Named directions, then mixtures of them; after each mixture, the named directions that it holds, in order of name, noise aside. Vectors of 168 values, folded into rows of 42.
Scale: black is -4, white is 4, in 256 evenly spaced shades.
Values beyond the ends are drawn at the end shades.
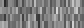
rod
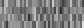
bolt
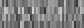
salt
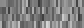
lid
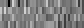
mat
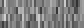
rod, salt.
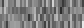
bolt.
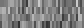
lid.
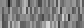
lid, mat.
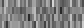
bolt.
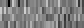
mat.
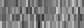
lid, rod.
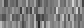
lid, rod.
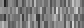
rod.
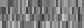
lid.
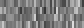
bolt, rod.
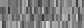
lid.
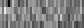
mat, salt.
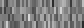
bolt.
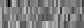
lid, mat.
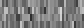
salt.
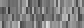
lid.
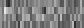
mat, salt.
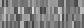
salt.
